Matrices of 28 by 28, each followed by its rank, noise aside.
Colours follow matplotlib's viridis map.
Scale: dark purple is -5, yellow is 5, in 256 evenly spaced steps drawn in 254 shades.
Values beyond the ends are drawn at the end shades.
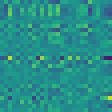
three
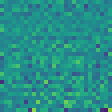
six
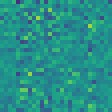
six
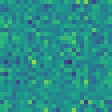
six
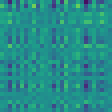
two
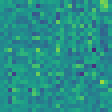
six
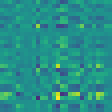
two
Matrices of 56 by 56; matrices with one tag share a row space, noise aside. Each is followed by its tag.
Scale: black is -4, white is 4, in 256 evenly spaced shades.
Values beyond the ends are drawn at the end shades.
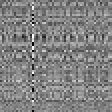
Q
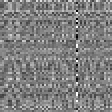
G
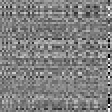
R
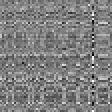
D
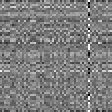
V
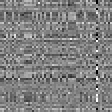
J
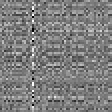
Q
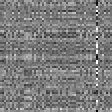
J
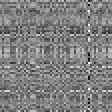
V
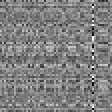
D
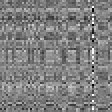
D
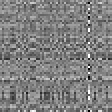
V
